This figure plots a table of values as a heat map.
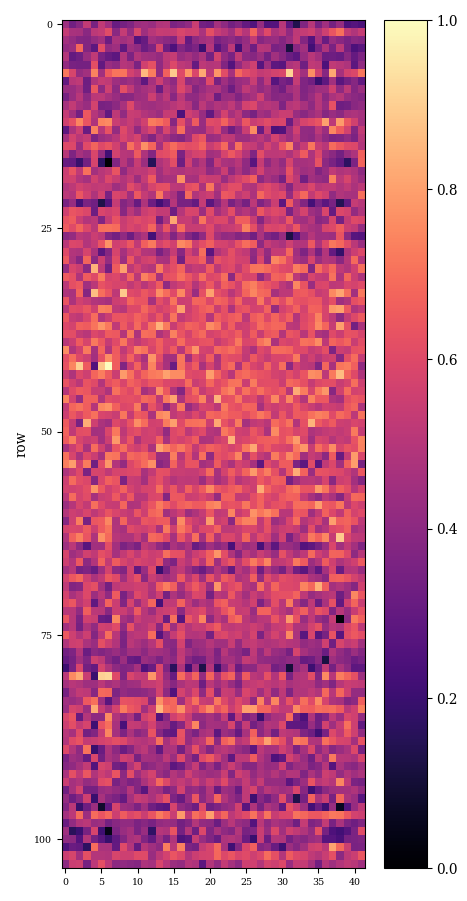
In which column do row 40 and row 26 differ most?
31
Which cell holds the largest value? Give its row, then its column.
42, 6
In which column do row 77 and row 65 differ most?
21
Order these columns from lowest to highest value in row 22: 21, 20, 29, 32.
20, 21, 32, 29
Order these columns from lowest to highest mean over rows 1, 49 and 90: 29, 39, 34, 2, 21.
2, 29, 39, 34, 21
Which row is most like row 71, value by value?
75
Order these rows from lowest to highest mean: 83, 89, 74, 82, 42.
89, 82, 74, 83, 42
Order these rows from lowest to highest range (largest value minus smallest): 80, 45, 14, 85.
14, 45, 85, 80
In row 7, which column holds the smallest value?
35
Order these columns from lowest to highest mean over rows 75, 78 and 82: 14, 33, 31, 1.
33, 14, 1, 31
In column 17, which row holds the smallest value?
79
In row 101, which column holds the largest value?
37
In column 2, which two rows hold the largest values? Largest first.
42, 80
